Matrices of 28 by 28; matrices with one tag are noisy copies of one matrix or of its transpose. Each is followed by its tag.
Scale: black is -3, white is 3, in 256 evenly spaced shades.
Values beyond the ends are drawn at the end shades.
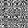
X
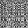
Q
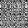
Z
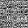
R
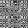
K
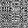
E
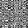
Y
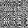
Q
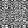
Y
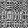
E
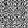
X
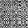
Q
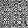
Q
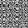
X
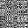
R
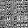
R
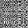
Q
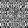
Y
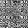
K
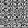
X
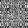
Y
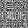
E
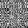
Y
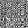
Q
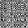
Q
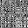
R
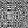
E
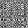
Q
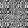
Y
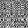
Q
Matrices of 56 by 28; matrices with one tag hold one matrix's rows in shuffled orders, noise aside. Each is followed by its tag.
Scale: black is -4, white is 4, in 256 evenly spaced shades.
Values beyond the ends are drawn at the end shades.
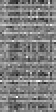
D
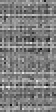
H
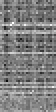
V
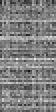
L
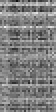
D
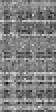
V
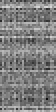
H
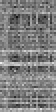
D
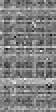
V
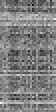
D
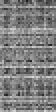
V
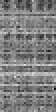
V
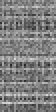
H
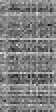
D
